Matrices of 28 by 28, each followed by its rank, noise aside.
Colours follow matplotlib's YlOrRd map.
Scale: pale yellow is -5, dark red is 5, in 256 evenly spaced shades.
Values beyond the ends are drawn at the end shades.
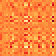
two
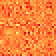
six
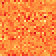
eight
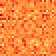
six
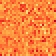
eight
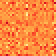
four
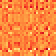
three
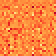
six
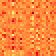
three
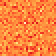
six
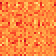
four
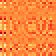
two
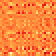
three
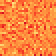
six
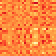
three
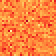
eight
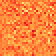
eight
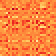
three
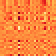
two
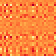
two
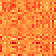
three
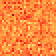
eight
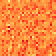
six
